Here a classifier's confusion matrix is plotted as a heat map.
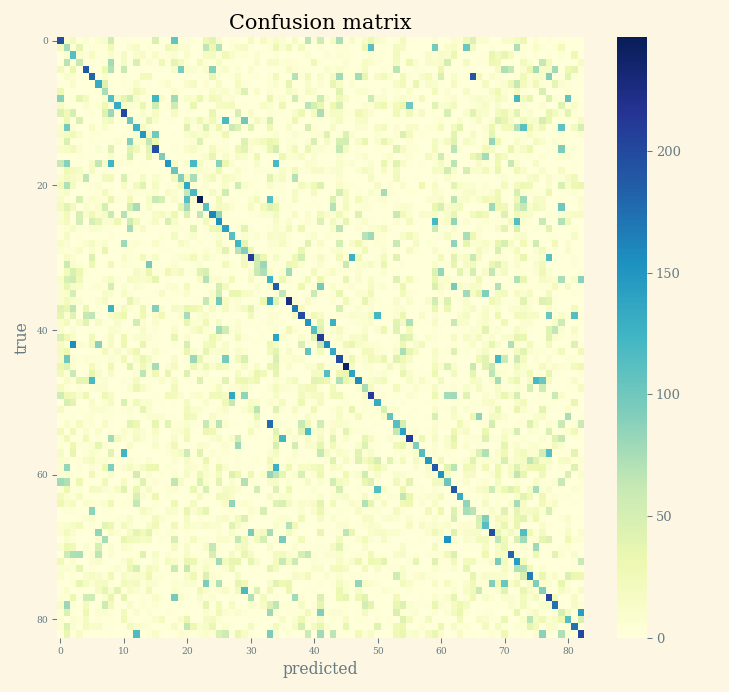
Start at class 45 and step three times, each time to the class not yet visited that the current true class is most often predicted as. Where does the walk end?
82
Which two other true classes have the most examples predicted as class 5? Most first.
47, 65
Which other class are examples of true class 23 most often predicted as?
79
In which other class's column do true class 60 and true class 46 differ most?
42
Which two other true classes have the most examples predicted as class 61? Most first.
69, 49
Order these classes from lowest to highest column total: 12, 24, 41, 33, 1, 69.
24, 12, 69, 33, 41, 1
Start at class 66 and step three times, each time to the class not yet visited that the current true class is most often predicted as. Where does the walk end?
33
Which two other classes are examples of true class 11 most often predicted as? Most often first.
26, 29
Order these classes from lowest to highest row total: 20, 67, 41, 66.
66, 67, 20, 41
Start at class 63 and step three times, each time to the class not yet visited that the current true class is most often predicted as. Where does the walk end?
43
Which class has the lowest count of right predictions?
70
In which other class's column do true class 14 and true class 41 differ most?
34
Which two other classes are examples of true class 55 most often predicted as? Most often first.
35, 8
